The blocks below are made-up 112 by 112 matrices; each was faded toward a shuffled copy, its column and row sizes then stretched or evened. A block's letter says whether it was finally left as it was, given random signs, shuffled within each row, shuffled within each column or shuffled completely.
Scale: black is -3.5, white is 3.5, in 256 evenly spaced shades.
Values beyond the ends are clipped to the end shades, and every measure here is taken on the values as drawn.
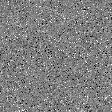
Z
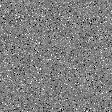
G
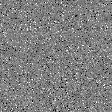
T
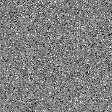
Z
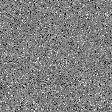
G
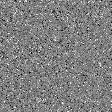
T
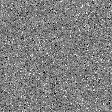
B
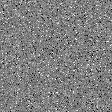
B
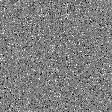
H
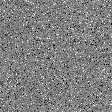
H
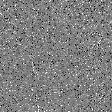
T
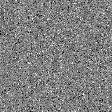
Z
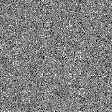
T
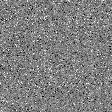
G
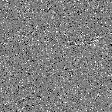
Z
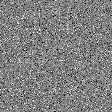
Z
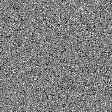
Z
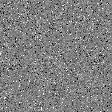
B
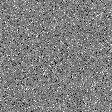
H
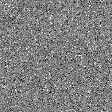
B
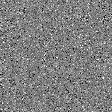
T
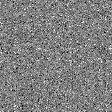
T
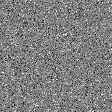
G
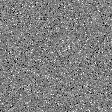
G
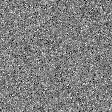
H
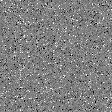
Z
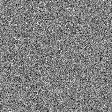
B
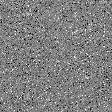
B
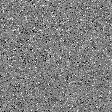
G
